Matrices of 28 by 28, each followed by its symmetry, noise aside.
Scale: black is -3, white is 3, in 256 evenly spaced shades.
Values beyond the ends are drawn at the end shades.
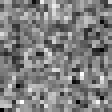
antisymmetric.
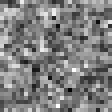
no symmetry.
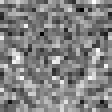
mirrored left to right.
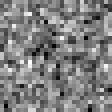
symmetric.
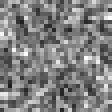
same after a half turn.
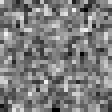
mirrored left to right.
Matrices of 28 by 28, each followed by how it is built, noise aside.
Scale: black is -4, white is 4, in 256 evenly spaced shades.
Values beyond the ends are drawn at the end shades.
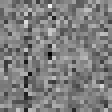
uneven columns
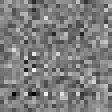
low rank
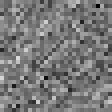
Hankel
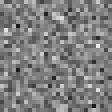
repeating rows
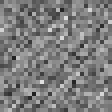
Hankel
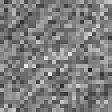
Hankel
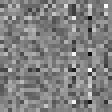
low rank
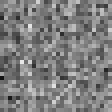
blocks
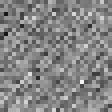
Hankel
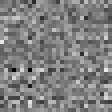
low rank
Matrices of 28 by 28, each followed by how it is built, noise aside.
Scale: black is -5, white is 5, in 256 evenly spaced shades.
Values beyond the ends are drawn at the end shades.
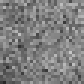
smooth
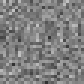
blocks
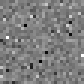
sparse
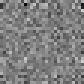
low rank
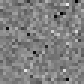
sparse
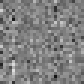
uneven columns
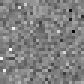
sparse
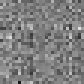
low rank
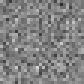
low rank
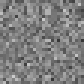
blocks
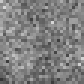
smooth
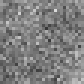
smooth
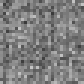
blocks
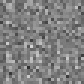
blocks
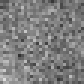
smooth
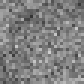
smooth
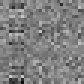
low rank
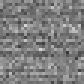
blocks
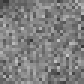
smooth
